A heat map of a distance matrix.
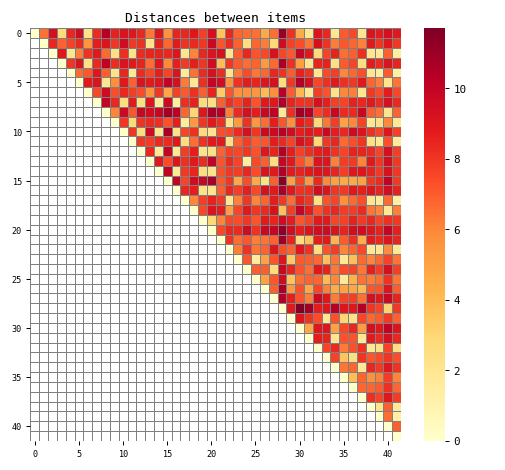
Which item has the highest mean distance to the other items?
28
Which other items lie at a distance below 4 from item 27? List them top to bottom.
1, 13, 24
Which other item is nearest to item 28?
8
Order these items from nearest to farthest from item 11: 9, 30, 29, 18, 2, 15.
2, 9, 18, 29, 15, 30
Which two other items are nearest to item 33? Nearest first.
29, 36
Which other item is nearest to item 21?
30
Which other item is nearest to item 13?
24
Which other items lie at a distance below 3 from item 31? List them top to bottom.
0, 3, 6, 34, 37
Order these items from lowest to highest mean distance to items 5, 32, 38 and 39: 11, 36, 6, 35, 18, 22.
22, 11, 18, 35, 36, 6
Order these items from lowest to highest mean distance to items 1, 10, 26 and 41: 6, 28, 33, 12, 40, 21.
6, 12, 21, 33, 40, 28
